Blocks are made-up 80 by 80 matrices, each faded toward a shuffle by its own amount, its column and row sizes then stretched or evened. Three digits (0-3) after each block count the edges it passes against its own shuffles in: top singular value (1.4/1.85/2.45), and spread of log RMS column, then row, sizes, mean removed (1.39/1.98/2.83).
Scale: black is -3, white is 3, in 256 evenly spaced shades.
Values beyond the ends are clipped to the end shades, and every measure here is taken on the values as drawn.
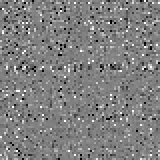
1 2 2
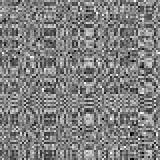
3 2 0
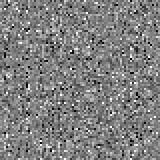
1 2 0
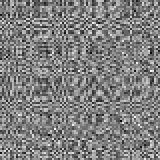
3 1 2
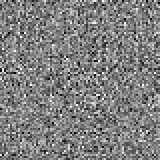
2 1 1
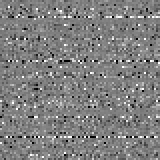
2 0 3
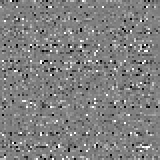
0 1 3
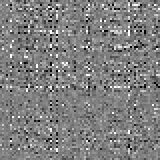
2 3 3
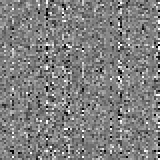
0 3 1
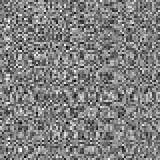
3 2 0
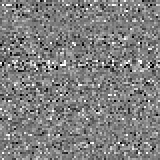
0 0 3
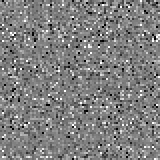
0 1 2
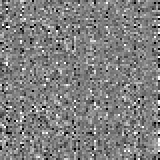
2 3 1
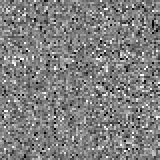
0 2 1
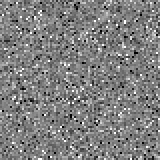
1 0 0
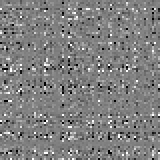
0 3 3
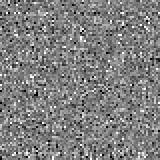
1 1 1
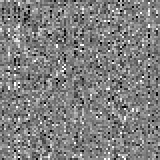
1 3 0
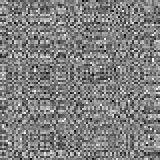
3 0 2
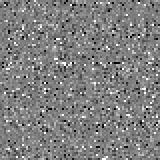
0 1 2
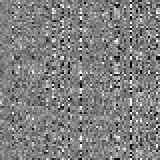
3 3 1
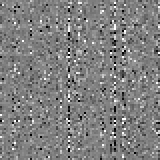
2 3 1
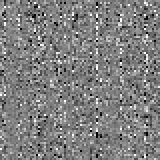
0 3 1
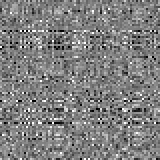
3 0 3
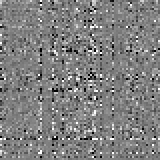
0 3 3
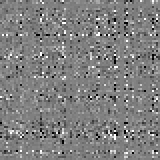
0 3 3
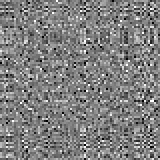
3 2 1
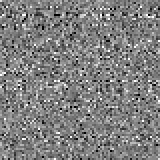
2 0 2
